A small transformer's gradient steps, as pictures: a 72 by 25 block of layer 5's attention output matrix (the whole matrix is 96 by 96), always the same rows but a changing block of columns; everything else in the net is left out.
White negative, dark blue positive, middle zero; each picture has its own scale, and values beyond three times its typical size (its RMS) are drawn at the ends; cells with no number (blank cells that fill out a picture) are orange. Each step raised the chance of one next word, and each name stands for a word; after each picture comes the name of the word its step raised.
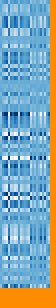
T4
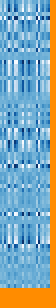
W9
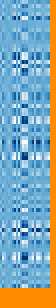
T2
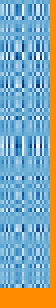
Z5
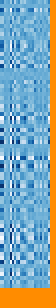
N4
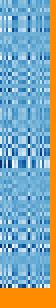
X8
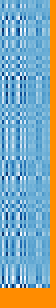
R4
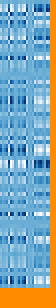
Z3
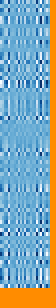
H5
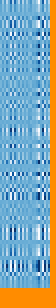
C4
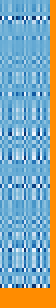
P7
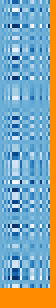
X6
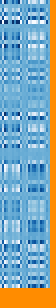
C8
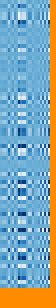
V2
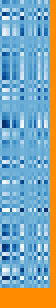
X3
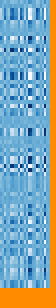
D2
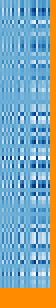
N4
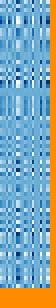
H5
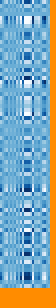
H5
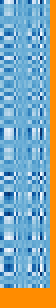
C4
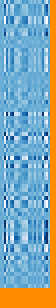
T4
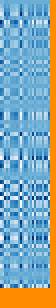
T4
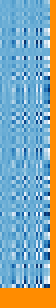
R4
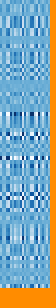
T4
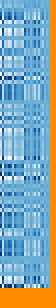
R4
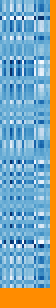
W9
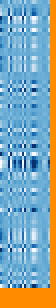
X8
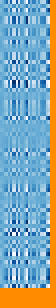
H5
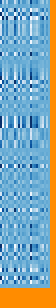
X3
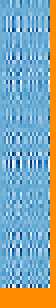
X8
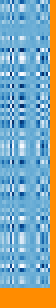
Z5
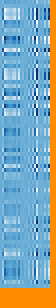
D2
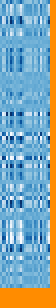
T4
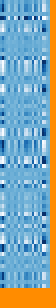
W9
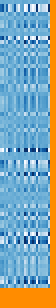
Z3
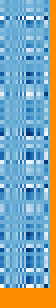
P7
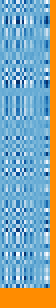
H5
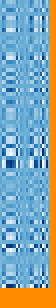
X8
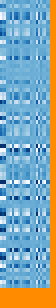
V2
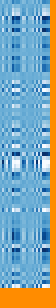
X8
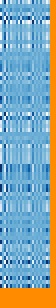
C8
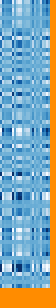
C4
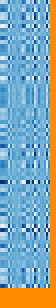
X6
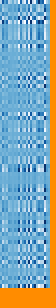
C8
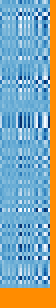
X3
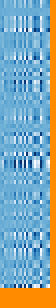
X8
